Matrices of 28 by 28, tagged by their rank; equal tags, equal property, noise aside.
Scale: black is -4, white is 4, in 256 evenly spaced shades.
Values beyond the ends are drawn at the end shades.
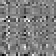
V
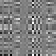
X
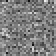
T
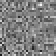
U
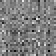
U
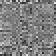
U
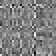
V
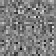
T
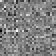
T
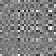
X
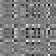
X
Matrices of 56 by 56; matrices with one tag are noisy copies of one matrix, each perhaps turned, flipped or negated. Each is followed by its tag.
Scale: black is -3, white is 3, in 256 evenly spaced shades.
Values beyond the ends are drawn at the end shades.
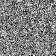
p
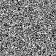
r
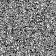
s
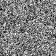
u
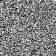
p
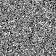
r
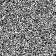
p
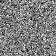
u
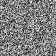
r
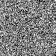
p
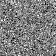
u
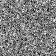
u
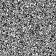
r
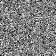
p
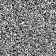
s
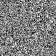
s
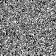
u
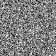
r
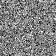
p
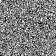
p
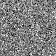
r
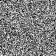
u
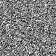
s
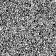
p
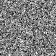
u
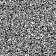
s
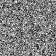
r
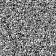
s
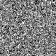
s
